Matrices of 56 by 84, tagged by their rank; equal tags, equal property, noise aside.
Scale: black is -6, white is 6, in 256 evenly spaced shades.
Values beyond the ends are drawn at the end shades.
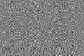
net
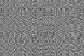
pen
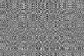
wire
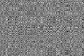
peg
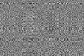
peg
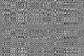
wire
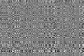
wire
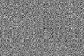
peg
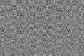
pen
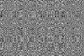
wire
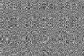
net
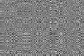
pen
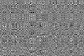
net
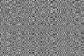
wire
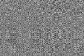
net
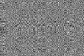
pen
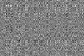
peg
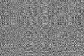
peg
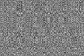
net
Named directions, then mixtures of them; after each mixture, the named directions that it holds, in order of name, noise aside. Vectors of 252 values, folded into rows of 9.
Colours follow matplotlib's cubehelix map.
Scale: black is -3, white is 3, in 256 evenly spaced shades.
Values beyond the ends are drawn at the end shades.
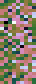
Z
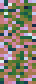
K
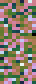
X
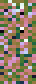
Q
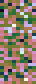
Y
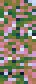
K, X, Y.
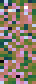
K.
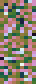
K, X, Y.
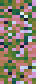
Q, Y, Z.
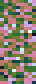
X, Y.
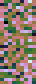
X, Z.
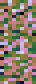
Q, X.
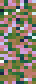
K, Q, Y.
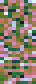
K, X, Y.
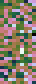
X, Y.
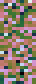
K, X.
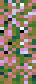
Q, Z.
